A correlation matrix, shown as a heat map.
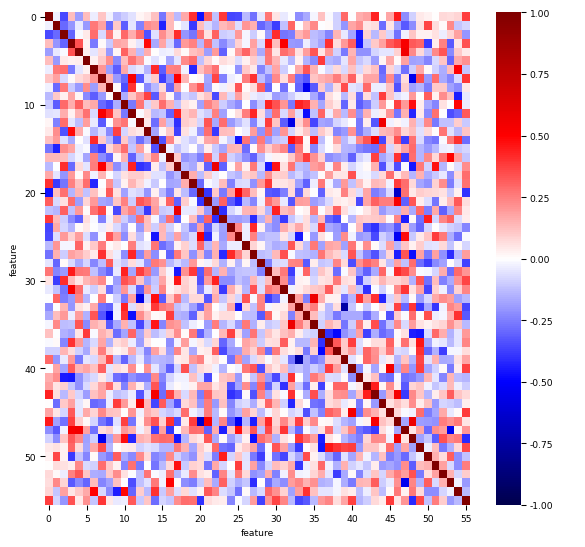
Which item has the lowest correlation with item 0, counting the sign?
20
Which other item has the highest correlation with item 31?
3
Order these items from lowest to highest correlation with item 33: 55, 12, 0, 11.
55, 0, 11, 12
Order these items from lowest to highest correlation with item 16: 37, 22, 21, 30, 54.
37, 22, 30, 54, 21
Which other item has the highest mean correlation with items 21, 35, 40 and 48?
46
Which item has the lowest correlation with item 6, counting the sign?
19
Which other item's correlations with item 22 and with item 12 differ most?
17
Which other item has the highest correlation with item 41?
32
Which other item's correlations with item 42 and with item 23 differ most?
38
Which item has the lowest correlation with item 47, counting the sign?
53
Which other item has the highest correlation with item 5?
36
